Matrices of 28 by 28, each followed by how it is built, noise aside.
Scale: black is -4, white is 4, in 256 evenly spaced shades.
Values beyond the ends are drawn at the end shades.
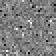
sparse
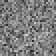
noise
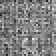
blocks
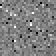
sparse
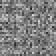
blocks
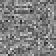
blocks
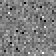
sparse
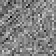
Hankel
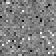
sparse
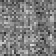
blocks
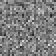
repeating columns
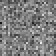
blocks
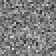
noise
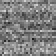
blocks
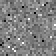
sparse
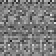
repeating columns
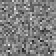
noise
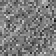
Hankel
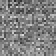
blocks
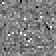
sparse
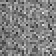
repeating rows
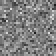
noise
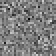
noise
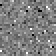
sparse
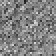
Hankel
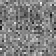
blocks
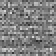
blocks
